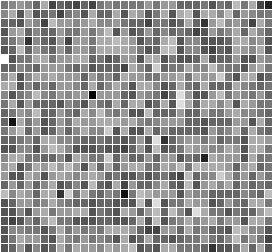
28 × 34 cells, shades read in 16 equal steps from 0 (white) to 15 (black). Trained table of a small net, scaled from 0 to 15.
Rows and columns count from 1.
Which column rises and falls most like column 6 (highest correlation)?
20
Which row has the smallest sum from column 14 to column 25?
19
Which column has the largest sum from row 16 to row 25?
16
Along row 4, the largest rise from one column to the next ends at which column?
15
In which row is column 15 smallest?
5
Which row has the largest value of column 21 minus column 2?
10
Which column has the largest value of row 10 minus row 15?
3
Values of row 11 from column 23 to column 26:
2 6 10 10
